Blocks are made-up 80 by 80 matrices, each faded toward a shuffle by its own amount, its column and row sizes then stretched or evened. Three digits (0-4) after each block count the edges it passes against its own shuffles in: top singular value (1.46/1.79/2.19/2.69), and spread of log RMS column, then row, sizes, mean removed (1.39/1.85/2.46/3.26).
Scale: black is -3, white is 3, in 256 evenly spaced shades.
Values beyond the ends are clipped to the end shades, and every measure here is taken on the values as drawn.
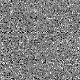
1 2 2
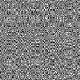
4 2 2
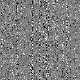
2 4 0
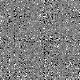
0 3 2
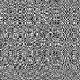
4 2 3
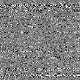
2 1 4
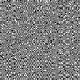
4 1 1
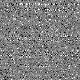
2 1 2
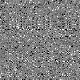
3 0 2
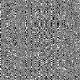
3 4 1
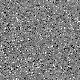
1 0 1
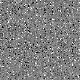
0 2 1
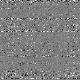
0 1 4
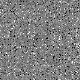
0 2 1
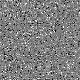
2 0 0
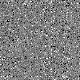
0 2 2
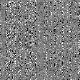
0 4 1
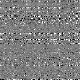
3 1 4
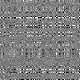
4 2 4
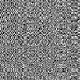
4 2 2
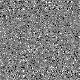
1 0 2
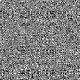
3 0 2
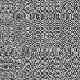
4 3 0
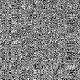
3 1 1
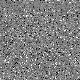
0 0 2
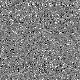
0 0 2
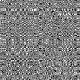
4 0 3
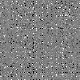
1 3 3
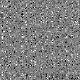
1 3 2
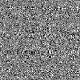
2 1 2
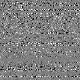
2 0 4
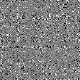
1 2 3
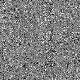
0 2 1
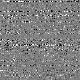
2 0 4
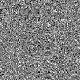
2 1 0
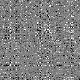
3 2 3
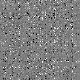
0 3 2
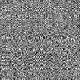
3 0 3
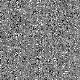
0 2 0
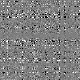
1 3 4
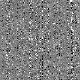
1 4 1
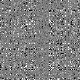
2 4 3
